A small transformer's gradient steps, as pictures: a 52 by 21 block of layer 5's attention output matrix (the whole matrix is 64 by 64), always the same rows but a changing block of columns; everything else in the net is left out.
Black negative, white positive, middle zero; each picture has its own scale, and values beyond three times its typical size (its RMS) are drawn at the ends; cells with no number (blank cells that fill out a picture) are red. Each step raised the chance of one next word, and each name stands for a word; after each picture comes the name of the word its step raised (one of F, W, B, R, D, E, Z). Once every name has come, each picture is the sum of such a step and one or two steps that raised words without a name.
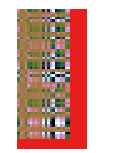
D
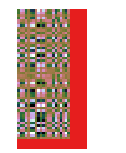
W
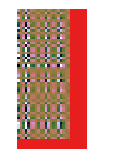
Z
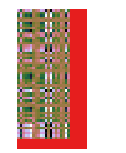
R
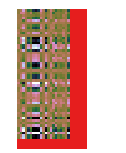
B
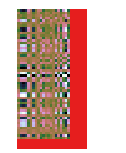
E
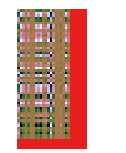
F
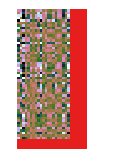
W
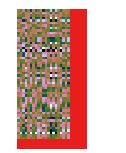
B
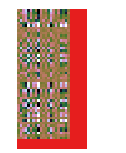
W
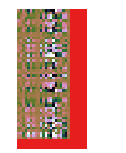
R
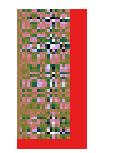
B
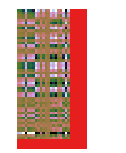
B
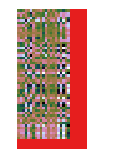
F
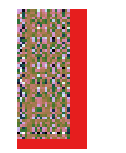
B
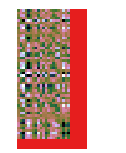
D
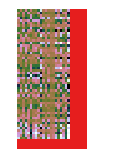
R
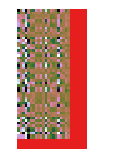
B
